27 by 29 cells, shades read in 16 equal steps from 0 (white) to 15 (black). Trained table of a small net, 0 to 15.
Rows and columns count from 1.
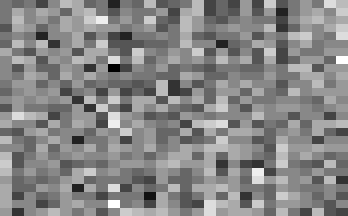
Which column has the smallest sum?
29
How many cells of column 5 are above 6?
20
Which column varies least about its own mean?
3
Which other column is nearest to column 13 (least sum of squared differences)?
21
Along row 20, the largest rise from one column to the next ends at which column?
2
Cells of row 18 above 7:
13
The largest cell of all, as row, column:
9, 10
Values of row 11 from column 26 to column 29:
7 4 8 6
